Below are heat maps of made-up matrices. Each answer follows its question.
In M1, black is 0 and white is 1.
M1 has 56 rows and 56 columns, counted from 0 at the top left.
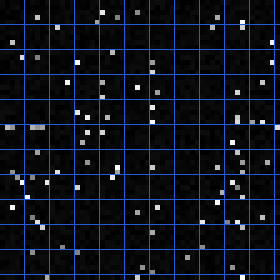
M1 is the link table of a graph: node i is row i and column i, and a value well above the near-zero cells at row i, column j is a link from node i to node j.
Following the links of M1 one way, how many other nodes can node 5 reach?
8
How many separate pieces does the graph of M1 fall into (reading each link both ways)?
3
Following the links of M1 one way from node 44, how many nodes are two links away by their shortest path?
3
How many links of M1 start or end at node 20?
4
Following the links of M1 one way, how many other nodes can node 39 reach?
9
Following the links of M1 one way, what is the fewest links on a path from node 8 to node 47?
3
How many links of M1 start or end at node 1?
1
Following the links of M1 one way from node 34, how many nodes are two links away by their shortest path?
7
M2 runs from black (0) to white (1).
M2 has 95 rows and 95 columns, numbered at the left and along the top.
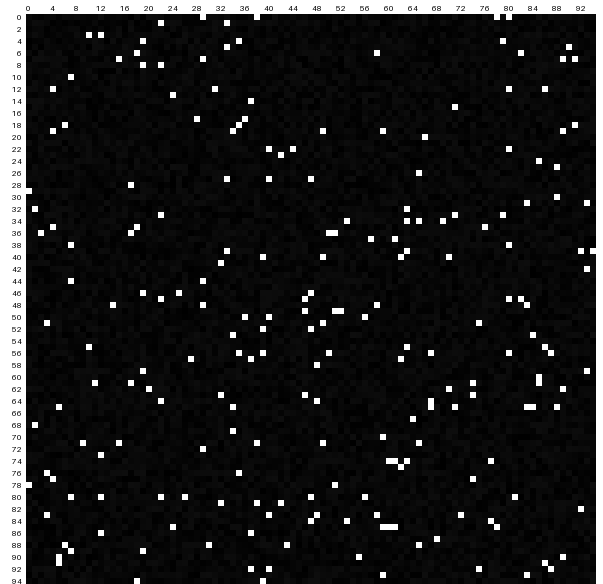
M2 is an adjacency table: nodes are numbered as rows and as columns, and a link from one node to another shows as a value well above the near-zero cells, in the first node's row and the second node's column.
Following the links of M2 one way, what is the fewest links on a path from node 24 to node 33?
7
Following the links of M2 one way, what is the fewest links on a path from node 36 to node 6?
5
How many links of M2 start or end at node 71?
8
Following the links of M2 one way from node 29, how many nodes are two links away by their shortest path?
3
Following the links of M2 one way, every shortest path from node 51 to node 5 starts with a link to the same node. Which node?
node 3
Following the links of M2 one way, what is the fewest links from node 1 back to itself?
5
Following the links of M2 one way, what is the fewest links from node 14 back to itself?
8
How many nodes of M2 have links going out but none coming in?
5
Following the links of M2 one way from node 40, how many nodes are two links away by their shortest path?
10
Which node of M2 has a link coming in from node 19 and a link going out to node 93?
node 59
